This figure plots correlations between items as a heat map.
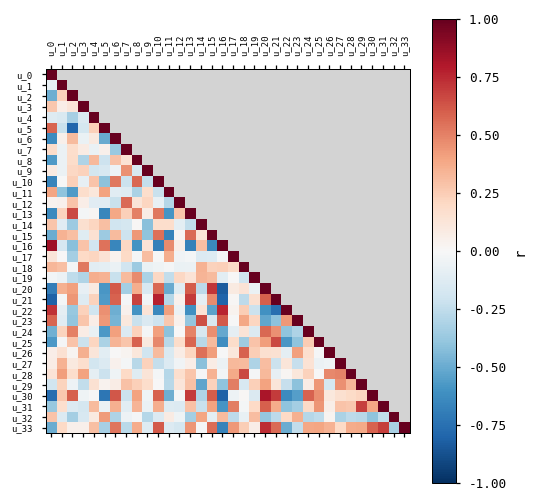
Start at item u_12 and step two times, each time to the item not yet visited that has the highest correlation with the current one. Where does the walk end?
u_9
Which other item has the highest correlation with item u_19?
u_8
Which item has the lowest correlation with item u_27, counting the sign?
u_14
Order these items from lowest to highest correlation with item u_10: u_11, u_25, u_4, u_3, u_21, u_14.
u_11, u_3, u_14, u_4, u_25, u_21
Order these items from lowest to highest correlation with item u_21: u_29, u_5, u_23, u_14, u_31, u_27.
u_5, u_23, u_27, u_14, u_29, u_31
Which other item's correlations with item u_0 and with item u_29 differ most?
u_16
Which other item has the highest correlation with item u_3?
u_18
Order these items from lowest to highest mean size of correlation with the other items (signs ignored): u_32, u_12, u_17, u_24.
u_12, u_17, u_32, u_24
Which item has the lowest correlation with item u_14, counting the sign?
u_29
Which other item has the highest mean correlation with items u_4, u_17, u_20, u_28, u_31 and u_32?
u_33
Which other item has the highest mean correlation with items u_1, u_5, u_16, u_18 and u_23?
u_0
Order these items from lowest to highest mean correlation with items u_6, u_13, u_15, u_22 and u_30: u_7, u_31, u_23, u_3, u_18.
u_23, u_7, u_3, u_18, u_31
